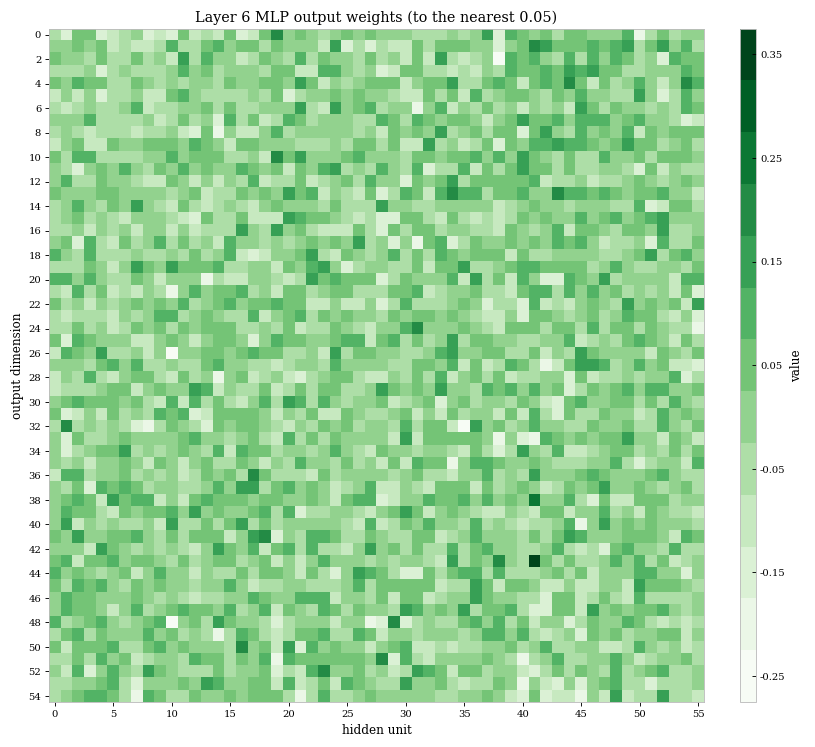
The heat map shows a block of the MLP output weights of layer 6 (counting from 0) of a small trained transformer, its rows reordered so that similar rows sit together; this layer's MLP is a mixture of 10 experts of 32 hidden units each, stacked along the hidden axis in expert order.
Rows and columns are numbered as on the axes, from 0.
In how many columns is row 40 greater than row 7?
19
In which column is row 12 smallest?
30
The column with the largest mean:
41
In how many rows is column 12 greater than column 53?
21
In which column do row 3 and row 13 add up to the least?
28
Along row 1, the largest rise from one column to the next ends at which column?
24
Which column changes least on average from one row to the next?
6
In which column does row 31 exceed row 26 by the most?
10
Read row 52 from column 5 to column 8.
0.1 0 -0.05 0.15
